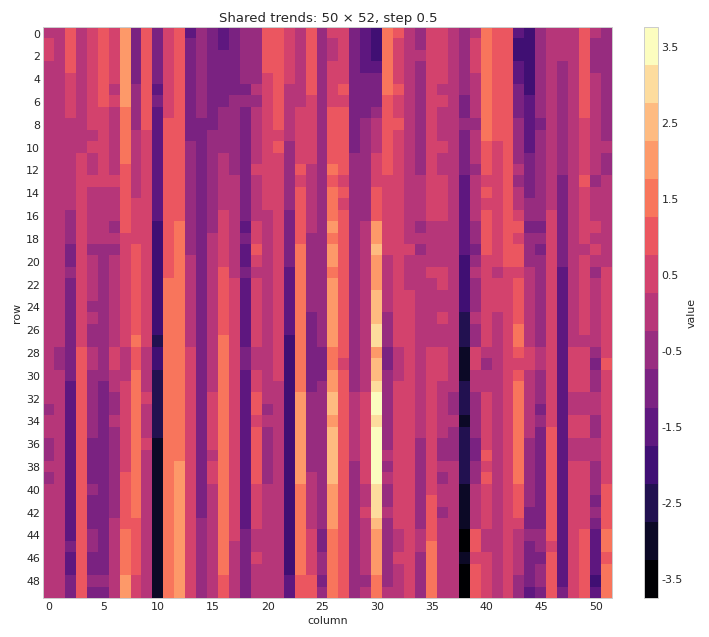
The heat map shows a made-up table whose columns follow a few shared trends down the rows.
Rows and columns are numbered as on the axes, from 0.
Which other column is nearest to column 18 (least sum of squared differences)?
47
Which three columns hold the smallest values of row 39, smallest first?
10, 38, 22
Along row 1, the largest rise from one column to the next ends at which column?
31
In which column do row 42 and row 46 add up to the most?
30
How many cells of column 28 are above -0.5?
6
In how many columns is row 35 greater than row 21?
17
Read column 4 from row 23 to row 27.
0 -0.5 0 -0.5 -0.5
